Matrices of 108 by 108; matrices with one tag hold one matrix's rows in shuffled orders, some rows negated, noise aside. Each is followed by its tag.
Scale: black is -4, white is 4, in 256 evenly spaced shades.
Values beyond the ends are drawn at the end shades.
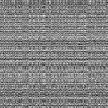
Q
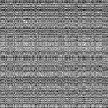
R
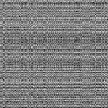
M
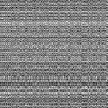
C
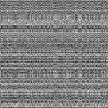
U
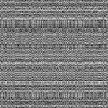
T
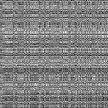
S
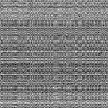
U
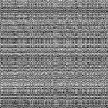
U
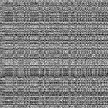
S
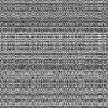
T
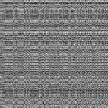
S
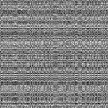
U
